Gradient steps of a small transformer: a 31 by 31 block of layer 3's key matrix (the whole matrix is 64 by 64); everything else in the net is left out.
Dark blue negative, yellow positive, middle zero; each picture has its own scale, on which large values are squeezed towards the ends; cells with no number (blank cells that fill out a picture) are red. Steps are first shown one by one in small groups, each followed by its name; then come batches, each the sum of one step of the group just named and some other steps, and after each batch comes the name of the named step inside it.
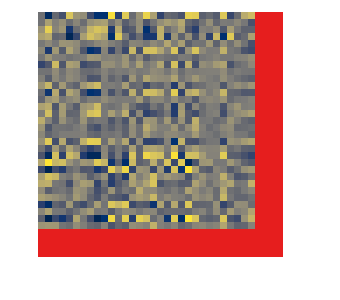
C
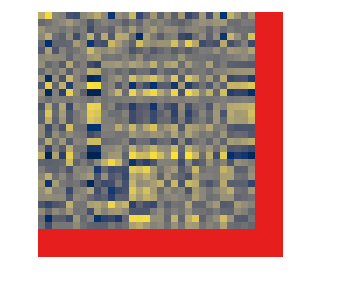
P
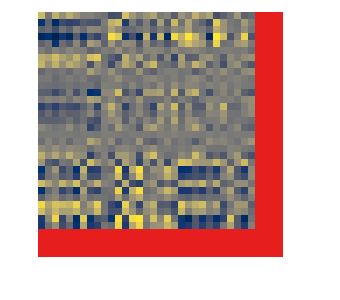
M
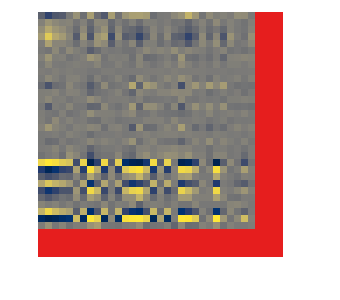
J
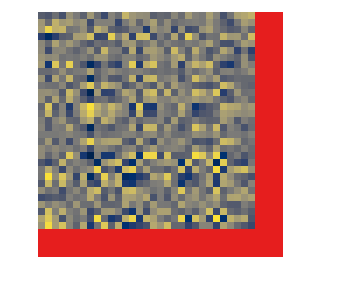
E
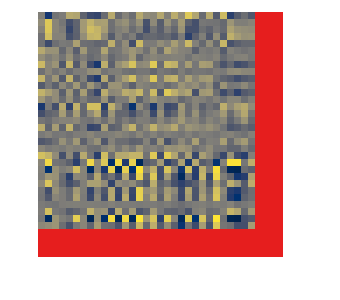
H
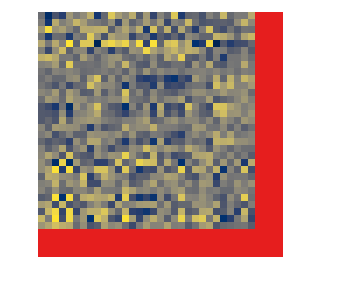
E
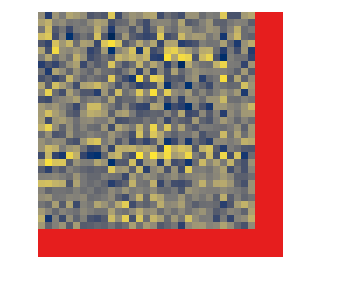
C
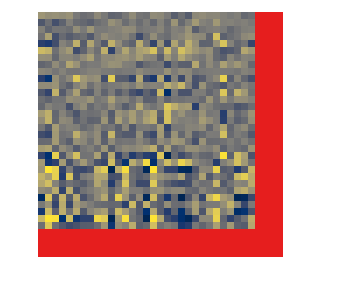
M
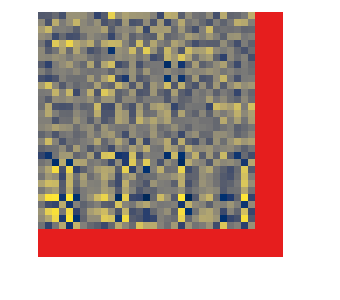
C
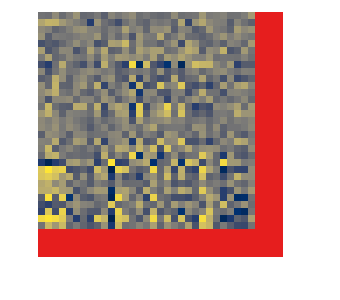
E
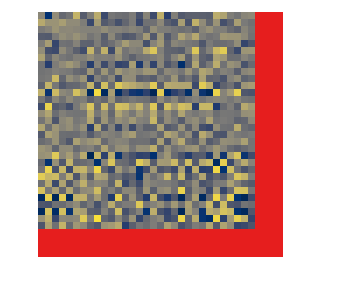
E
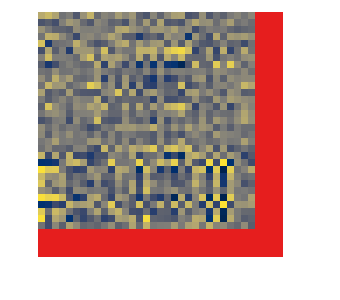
P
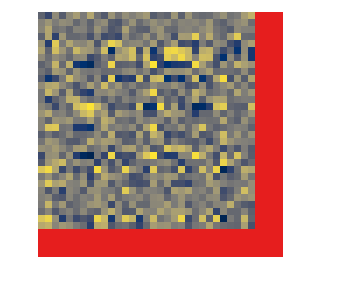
E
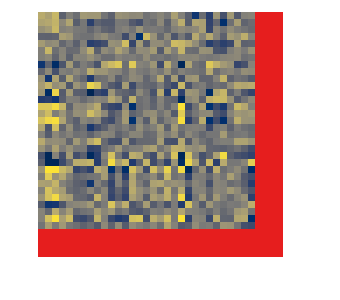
P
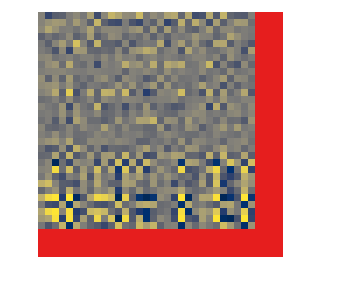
H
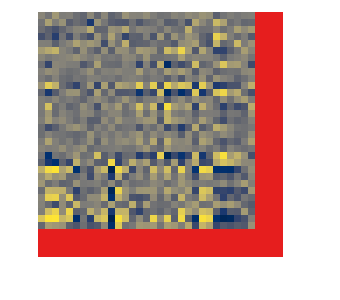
M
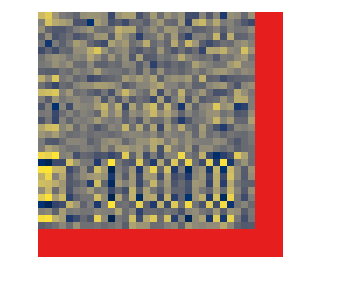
P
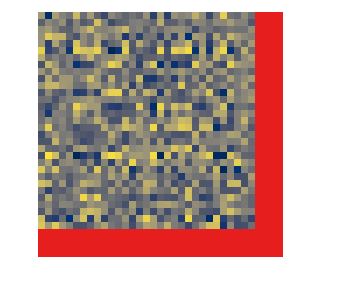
H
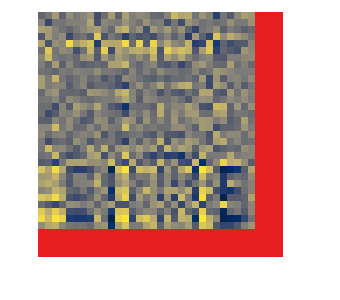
H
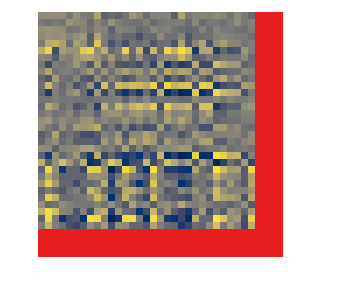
J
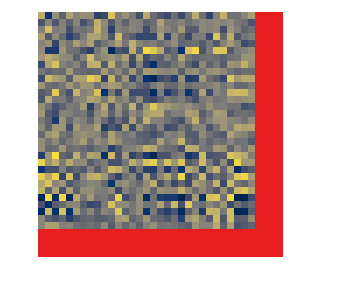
C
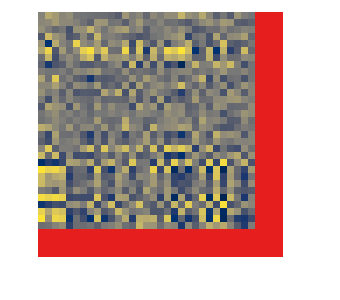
H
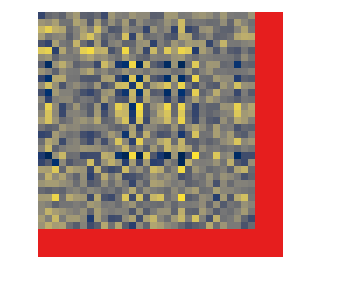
E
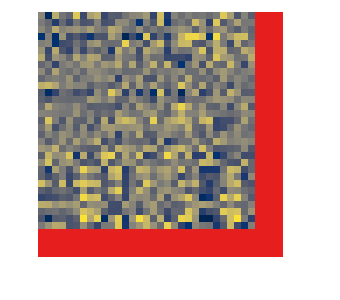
M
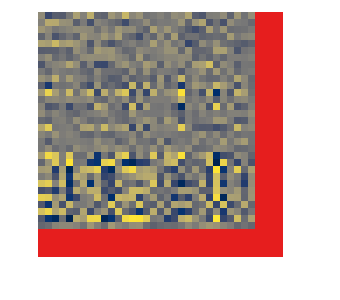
J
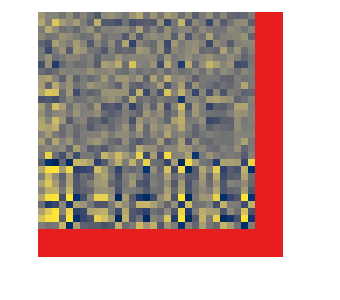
H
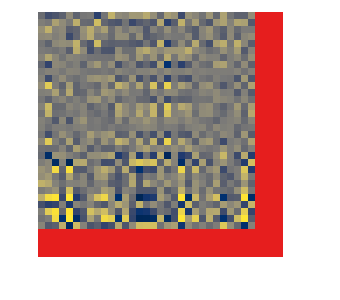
C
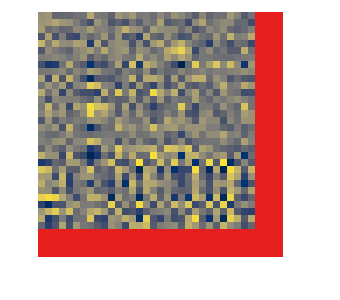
P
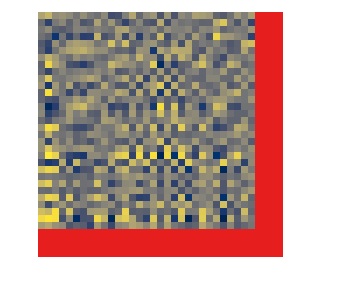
M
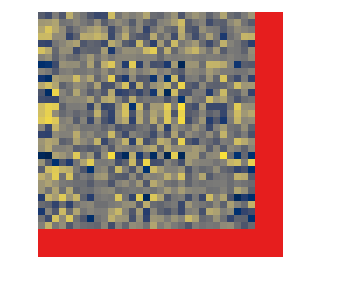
C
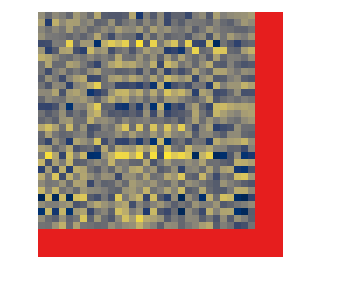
P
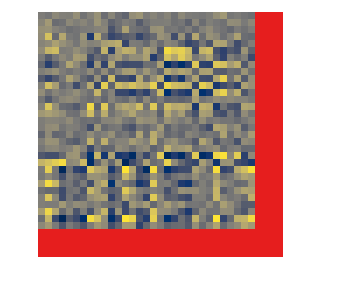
J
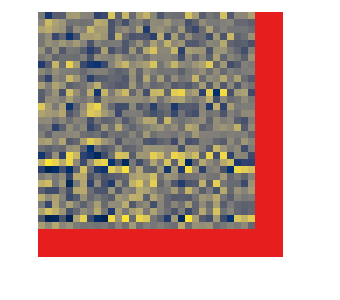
C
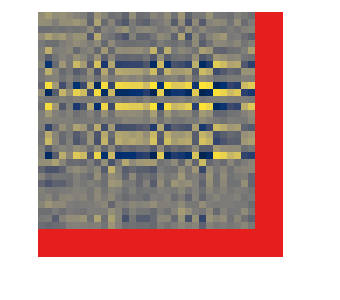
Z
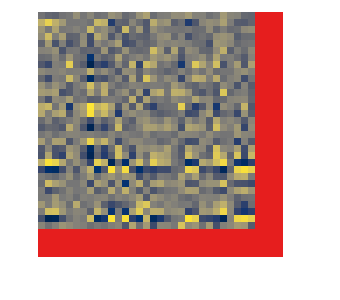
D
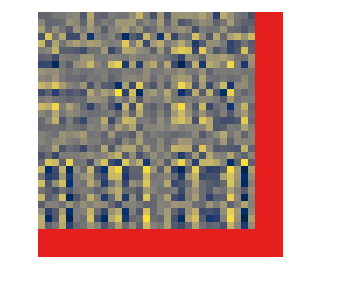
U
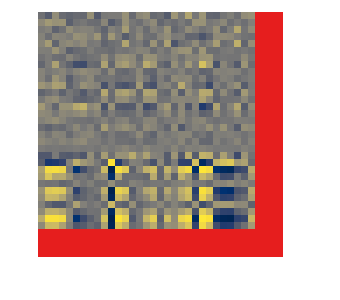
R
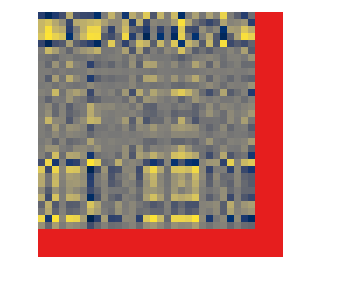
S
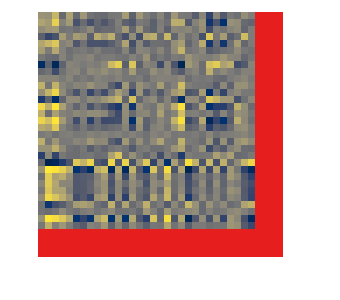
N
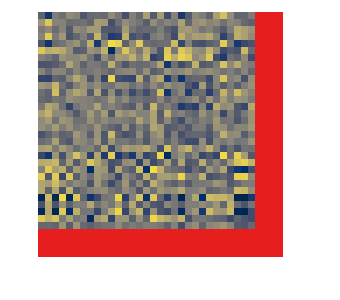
S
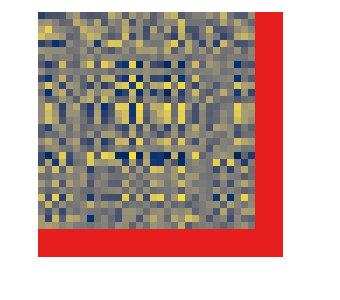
S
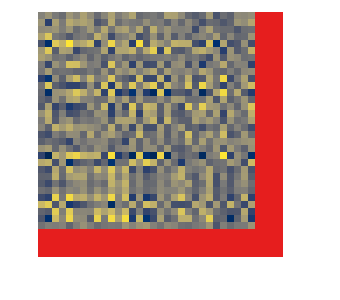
Z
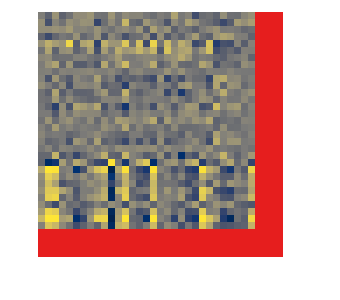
R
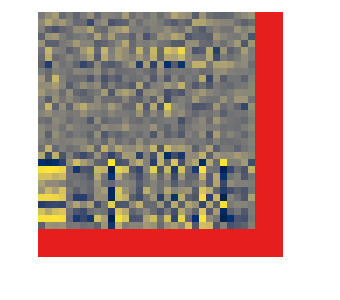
R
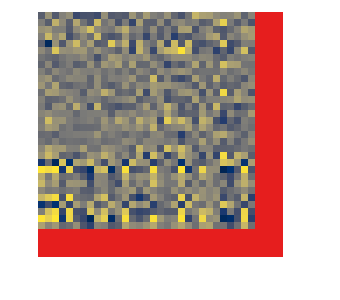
S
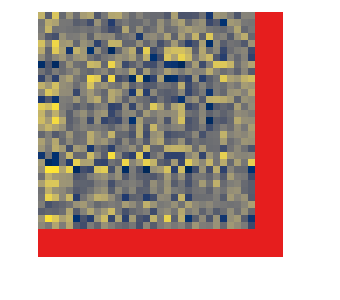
N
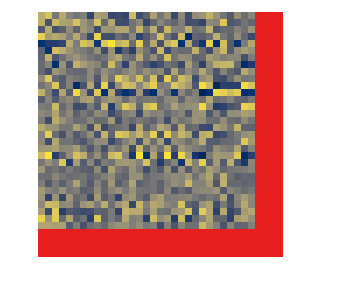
Z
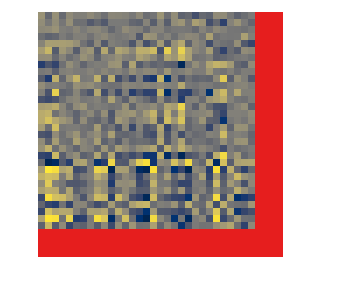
N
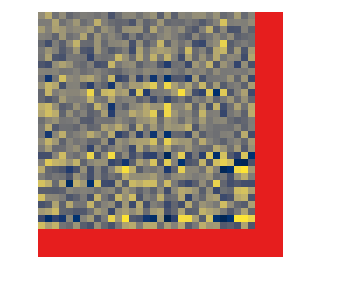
D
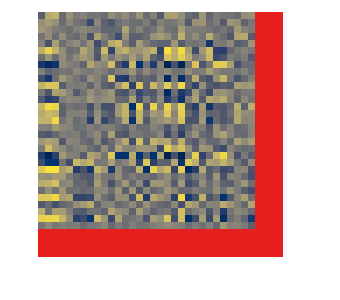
N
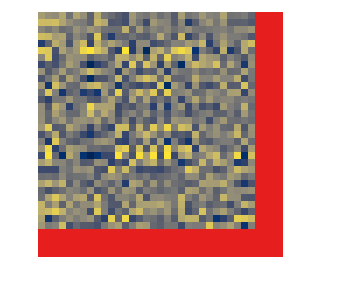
D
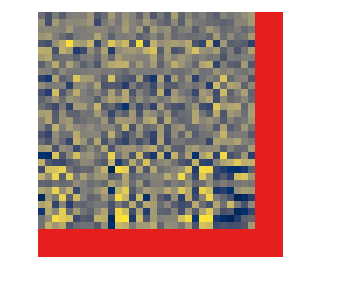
R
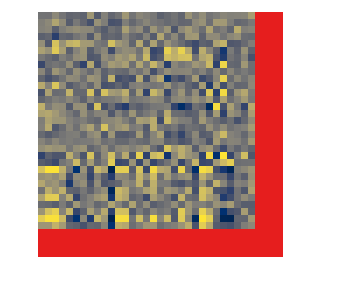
R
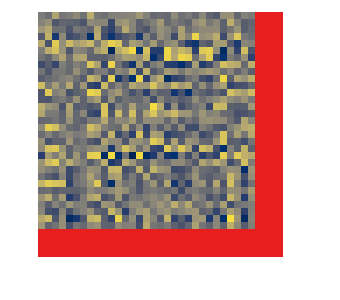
U
